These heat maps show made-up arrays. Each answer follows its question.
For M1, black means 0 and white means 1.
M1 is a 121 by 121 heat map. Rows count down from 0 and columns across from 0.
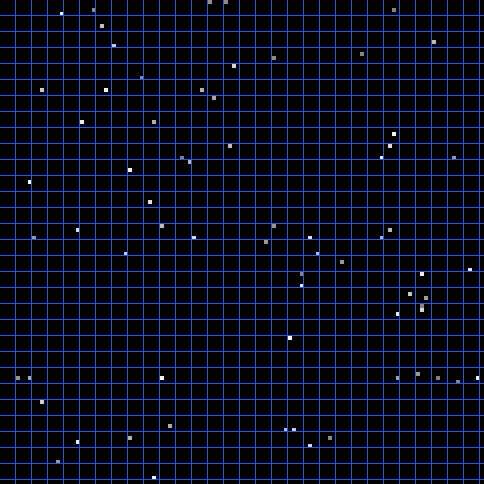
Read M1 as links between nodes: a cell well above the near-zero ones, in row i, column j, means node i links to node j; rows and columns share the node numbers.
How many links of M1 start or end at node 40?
3
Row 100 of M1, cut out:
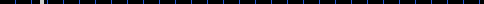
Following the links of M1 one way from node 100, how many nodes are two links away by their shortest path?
1
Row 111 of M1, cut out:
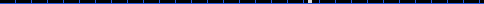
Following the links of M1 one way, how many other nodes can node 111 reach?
2
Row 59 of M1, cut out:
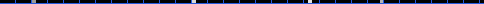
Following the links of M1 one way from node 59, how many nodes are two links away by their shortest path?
2
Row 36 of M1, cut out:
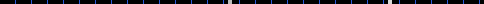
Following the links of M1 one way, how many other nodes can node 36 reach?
4
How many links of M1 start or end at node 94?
6
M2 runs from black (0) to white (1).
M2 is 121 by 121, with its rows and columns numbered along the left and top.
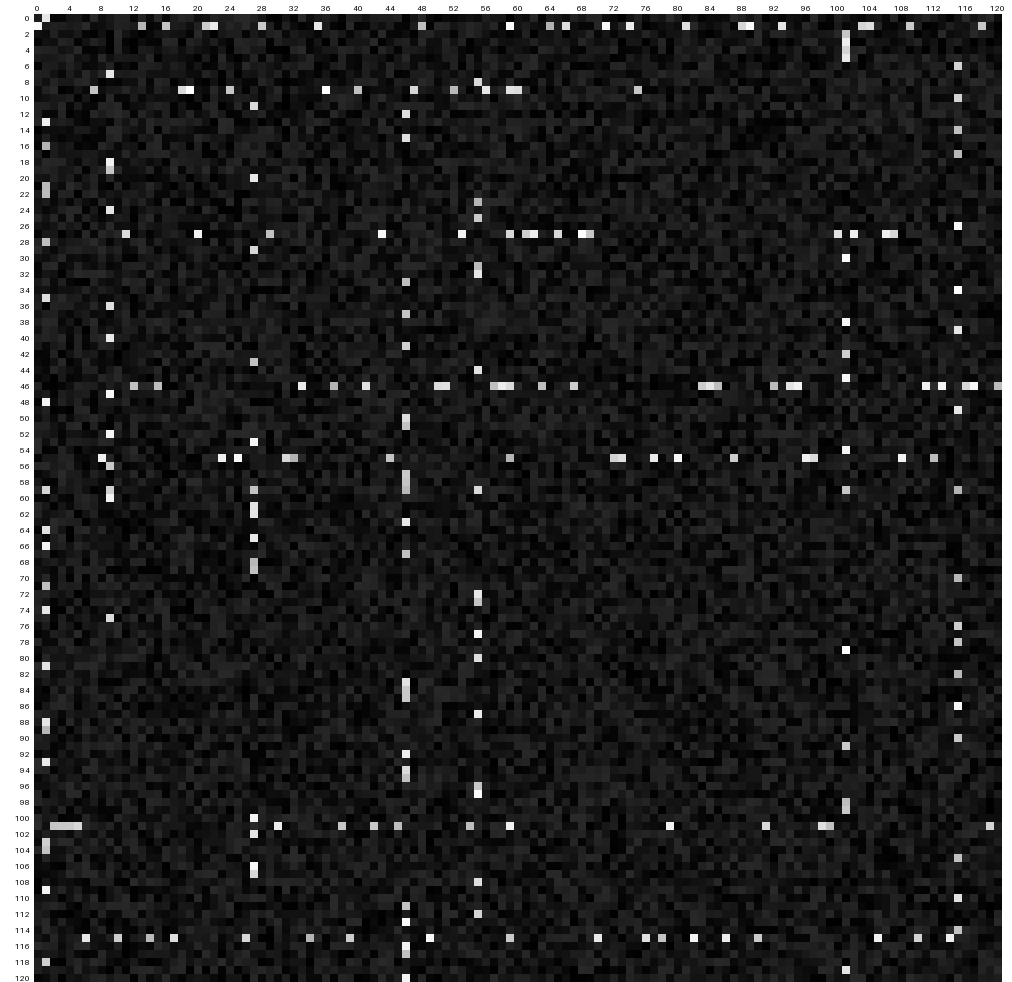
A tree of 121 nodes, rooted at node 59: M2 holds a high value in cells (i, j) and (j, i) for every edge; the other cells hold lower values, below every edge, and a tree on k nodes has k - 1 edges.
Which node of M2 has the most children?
46
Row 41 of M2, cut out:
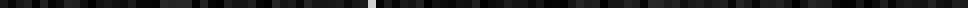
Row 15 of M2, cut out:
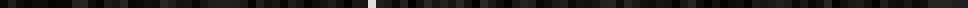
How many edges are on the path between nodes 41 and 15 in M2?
2
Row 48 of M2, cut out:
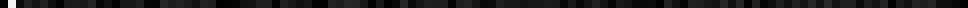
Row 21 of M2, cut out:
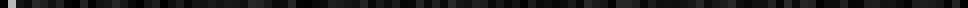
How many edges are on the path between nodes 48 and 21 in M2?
2
